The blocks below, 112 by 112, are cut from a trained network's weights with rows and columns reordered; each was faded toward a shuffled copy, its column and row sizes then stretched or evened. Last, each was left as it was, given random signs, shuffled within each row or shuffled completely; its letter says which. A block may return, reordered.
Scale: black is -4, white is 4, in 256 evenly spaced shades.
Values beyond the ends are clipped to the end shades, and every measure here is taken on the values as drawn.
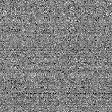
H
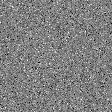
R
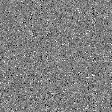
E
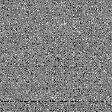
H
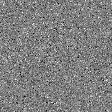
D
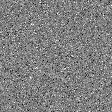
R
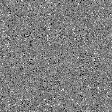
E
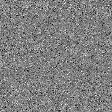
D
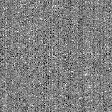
H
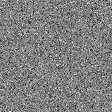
R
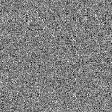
H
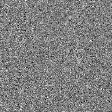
E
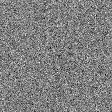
R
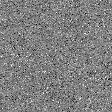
D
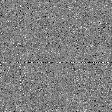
E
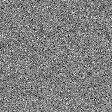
D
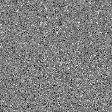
E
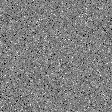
R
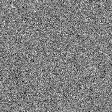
D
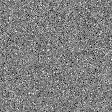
R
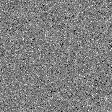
R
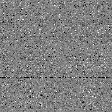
H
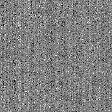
H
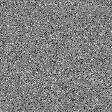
D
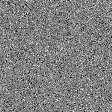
R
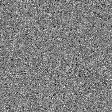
D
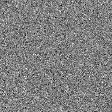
E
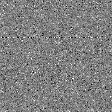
E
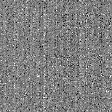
H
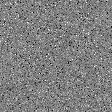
R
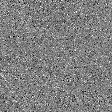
D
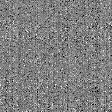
H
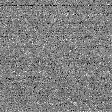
D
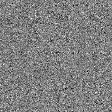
E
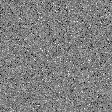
R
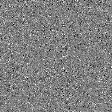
E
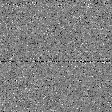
D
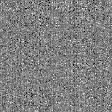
H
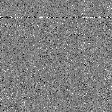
E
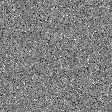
R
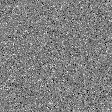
R
